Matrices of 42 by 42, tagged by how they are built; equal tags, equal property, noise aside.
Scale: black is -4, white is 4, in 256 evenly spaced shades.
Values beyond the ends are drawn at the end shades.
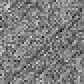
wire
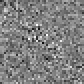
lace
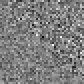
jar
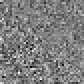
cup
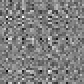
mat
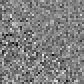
cup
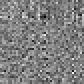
mat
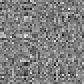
mat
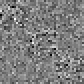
lace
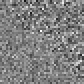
jar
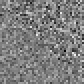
jar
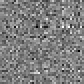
mat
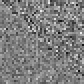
jar
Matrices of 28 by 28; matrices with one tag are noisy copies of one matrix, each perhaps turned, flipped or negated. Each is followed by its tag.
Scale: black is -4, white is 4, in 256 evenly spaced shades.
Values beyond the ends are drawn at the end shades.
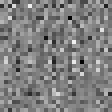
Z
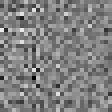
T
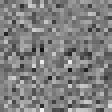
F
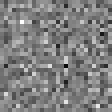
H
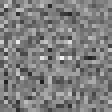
Z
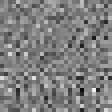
T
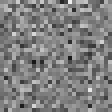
F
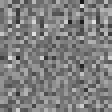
T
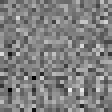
T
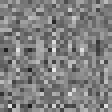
Z
